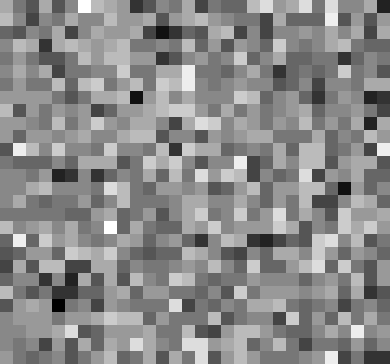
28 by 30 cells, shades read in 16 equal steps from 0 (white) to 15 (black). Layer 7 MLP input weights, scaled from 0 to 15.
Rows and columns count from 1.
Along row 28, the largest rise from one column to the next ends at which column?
27
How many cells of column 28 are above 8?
1
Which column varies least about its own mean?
23
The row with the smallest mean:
18
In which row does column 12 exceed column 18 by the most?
3
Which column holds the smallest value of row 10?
16
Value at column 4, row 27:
11
